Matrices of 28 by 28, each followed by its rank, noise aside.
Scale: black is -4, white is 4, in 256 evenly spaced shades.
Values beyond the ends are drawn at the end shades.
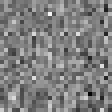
four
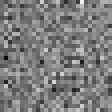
six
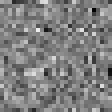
five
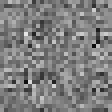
six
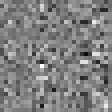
four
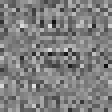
six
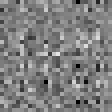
five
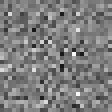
six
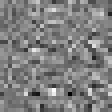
four
